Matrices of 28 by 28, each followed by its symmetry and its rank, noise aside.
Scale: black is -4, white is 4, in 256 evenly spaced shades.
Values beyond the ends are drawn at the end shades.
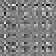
antisymmetric, rank two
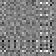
antisymmetric, rank two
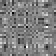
symmetric, rank three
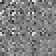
symmetric, rank four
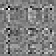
no symmetry, rank three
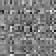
no symmetry, rank four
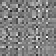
symmetric, rank three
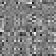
no symmetry, rank four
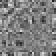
symmetric, rank three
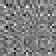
antisymmetric, rank four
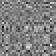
no symmetry, rank three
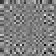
symmetric, rank two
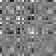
symmetric, rank two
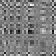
no symmetry, rank two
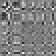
symmetric, rank two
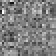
antisymmetric, rank four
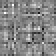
symmetric, rank three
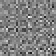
no symmetry, rank four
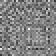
symmetric, rank three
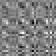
antisymmetric, rank two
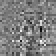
no symmetry, rank four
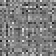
antisymmetric, rank four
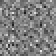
no symmetry, rank four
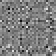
symmetric, rank four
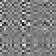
no symmetry, rank two
